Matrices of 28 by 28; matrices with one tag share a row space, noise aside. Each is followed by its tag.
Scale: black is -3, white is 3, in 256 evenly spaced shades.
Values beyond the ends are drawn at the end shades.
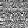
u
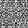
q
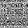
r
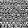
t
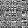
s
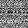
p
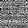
t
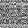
s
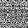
r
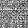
q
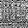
t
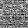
u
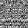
u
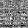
u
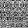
r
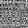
t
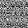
r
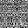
p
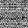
s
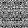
p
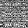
u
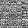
s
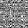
u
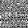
t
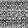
r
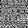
t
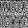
r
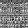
p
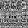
s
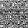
u
